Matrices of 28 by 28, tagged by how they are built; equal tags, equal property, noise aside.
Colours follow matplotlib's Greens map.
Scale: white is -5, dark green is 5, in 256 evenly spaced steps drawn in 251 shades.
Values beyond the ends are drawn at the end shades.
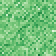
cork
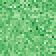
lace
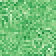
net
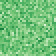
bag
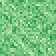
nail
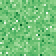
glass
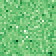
glass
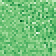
lace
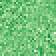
net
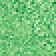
lace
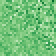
lace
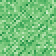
cork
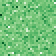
glass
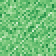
cork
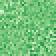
net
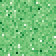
glass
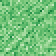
cork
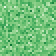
bag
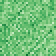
cork
